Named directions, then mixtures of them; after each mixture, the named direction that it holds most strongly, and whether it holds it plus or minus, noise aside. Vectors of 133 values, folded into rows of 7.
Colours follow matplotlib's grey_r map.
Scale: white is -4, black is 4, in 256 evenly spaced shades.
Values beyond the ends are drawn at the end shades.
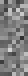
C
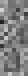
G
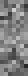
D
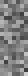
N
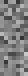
N, plus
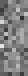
G, minus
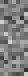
N, plus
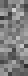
D, plus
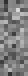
G, minus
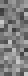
G, minus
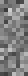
C, plus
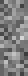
N, minus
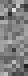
D, plus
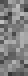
D, plus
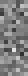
D, minus
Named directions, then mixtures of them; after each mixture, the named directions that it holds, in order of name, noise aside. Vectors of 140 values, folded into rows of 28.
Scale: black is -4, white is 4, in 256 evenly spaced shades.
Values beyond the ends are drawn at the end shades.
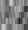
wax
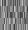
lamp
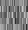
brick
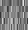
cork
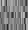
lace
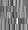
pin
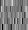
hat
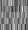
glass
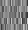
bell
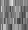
hat, wax.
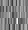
pin.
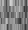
lace, wax.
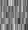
glass, wax.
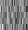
brick, hat.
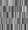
glass, hat, lace.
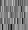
hat.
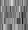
bell, hat, wax.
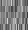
bell, glass.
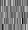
bell, hat, lamp.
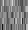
brick, hat, lace.
